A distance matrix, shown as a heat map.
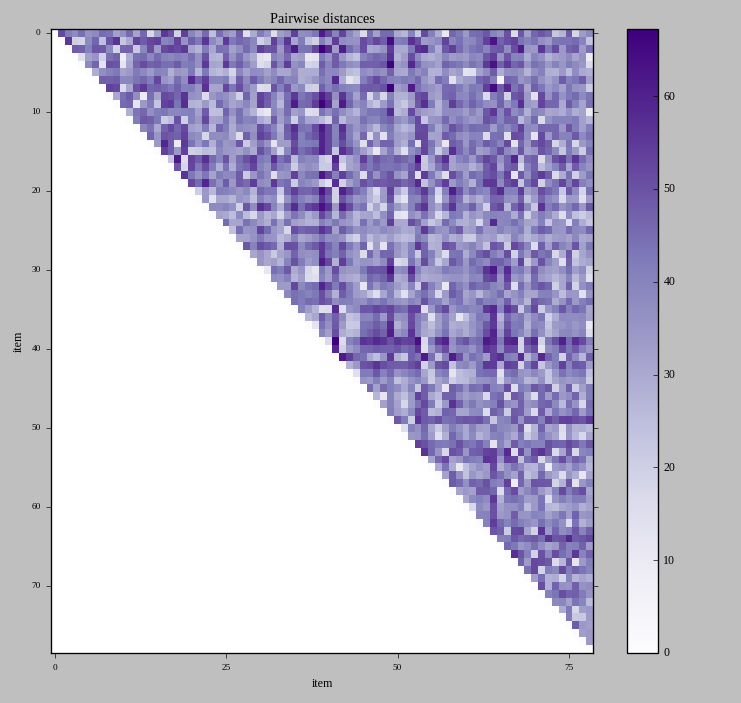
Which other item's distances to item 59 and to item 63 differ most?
36
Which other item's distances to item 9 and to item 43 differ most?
58
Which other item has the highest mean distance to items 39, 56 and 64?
53
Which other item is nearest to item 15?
47
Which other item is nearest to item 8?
13
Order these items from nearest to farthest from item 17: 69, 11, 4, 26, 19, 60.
19, 11, 26, 60, 69, 4
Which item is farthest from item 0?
39
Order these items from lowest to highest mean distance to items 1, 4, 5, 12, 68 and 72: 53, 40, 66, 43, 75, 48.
43, 40, 75, 48, 66, 53
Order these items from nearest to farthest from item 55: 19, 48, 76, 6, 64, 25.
48, 6, 19, 76, 25, 64
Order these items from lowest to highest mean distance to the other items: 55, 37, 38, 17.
55, 37, 38, 17
